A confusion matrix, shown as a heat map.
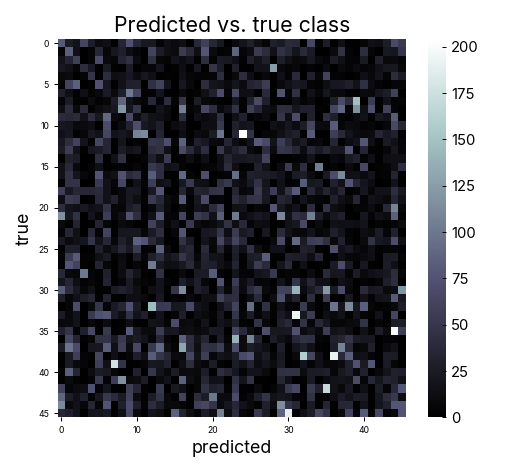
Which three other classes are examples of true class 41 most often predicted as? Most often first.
8, 16, 39
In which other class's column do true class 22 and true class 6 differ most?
9
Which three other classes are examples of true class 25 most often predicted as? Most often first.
13, 36, 10
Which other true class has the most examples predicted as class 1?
37
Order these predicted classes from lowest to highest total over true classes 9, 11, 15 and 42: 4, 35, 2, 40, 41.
41, 2, 40, 4, 35
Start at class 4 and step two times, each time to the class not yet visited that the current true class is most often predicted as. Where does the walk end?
44
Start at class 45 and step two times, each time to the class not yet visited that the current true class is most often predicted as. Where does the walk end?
31
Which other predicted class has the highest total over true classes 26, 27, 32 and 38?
12
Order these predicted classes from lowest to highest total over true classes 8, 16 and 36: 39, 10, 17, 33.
17, 33, 10, 39
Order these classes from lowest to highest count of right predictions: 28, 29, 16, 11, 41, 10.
29, 41, 28, 10, 16, 11
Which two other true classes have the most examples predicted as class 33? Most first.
21, 11
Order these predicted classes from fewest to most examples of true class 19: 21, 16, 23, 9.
21, 9, 23, 16
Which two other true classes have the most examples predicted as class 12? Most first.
32, 27
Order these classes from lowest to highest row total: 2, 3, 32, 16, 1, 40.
3, 2, 40, 1, 16, 32
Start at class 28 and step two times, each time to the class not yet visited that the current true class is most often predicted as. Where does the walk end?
20
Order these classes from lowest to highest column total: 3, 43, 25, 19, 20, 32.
3, 43, 20, 32, 25, 19
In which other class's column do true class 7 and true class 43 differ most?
39
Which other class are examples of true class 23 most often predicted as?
16
